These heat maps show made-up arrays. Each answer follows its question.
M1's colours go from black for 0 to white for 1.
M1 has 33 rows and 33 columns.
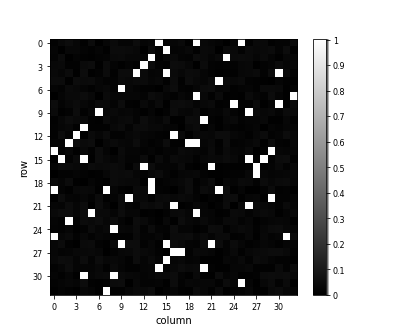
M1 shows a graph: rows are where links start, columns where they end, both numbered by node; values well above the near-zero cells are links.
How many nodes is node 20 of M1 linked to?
2
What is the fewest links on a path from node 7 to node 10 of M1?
6
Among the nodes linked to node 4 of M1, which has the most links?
node 15
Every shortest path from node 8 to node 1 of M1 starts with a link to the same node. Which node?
node 30
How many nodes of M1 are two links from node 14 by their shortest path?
3
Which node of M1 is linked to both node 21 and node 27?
node 16
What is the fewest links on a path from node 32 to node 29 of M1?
5
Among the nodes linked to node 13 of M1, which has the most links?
node 19
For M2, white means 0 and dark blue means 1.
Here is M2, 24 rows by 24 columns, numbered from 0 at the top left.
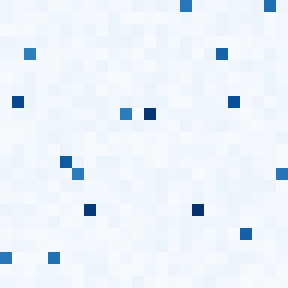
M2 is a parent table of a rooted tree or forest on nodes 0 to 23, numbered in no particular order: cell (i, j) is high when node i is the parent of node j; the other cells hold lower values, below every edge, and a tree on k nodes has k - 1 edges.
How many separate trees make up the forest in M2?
8
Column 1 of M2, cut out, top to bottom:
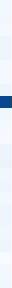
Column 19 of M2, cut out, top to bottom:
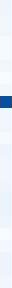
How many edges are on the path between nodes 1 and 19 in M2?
2
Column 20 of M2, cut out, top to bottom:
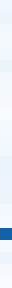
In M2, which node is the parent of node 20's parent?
8
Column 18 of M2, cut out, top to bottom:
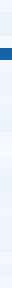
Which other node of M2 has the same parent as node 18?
2
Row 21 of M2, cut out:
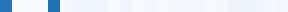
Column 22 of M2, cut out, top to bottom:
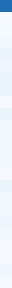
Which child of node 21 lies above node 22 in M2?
0
